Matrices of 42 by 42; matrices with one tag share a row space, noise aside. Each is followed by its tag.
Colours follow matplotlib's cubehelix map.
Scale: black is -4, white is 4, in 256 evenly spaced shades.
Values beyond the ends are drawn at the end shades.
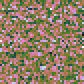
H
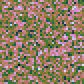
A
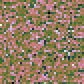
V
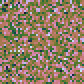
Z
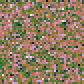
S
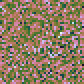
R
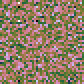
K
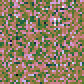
S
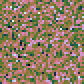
Z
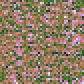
A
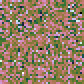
K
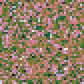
Z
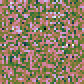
S
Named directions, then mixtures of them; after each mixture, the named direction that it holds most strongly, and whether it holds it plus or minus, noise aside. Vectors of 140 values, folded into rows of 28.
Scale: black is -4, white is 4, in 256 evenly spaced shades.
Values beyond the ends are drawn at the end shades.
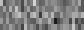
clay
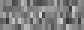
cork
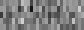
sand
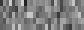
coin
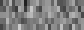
coin, plus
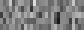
clay, plus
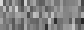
clay, plus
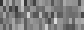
clay, minus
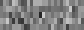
cork, minus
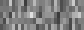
coin, plus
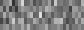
cork, plus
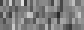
coin, plus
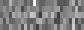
clay, plus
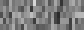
clay, plus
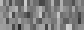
coin, minus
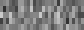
sand, minus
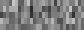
cork, minus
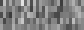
sand, plus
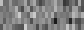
clay, plus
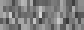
cork, plus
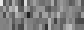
coin, minus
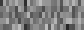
cork, minus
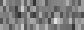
clay, minus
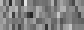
coin, minus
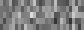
clay, plus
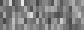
coin, plus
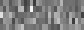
sand, minus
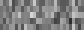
clay, plus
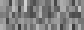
coin, minus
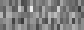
sand, minus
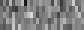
coin, plus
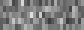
cork, plus
